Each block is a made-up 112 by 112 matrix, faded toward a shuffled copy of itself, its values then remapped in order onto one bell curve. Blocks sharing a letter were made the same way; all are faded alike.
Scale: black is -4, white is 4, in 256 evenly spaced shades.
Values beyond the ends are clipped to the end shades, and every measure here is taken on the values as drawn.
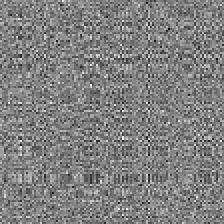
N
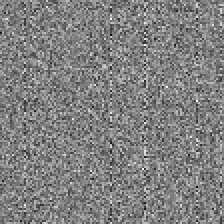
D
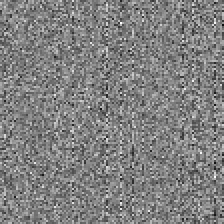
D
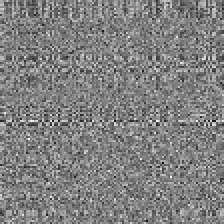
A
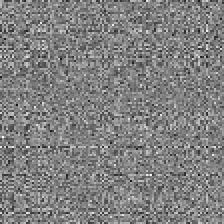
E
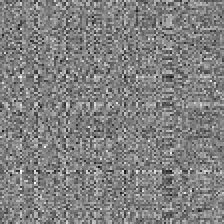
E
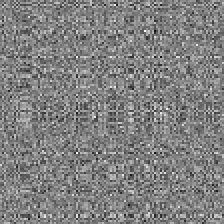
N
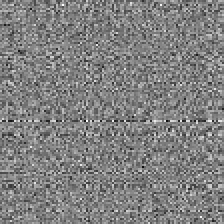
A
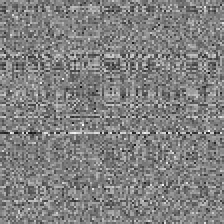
A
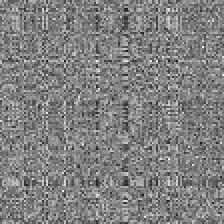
E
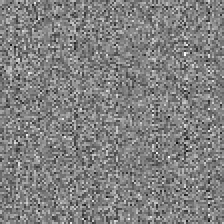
D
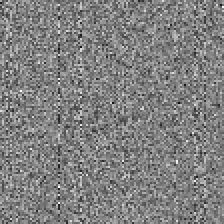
D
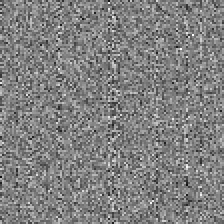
D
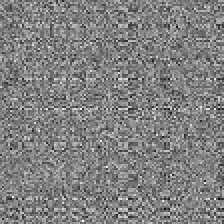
A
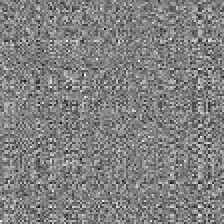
E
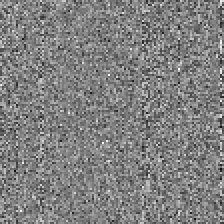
D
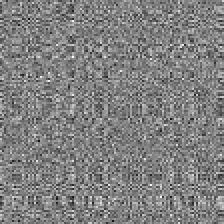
N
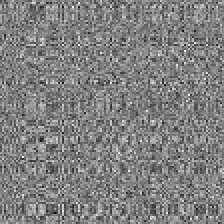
N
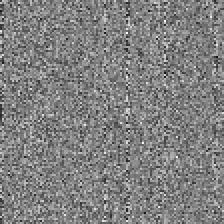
D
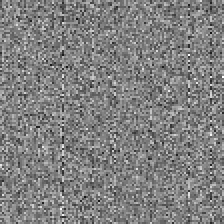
D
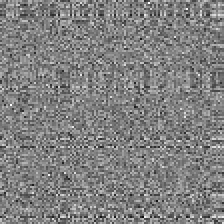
A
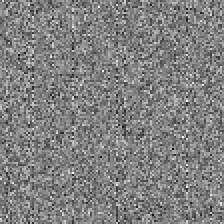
D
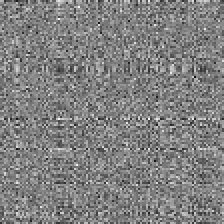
E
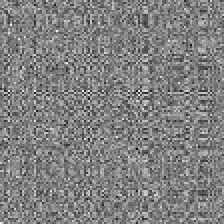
N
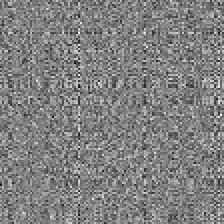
E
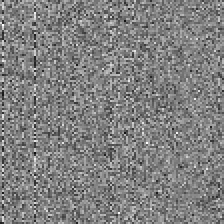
D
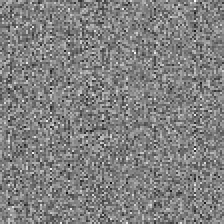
D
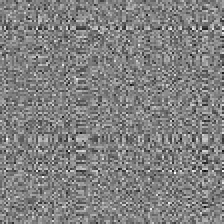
N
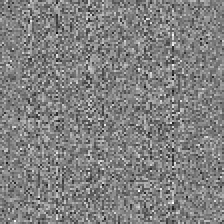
D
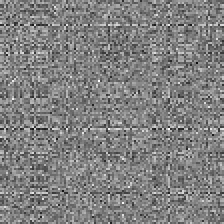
E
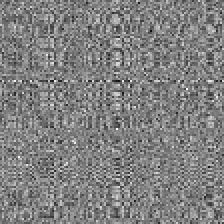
N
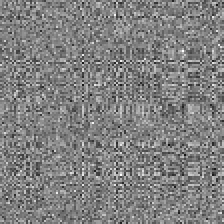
E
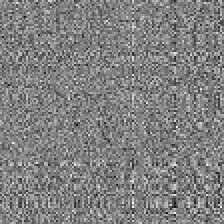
E
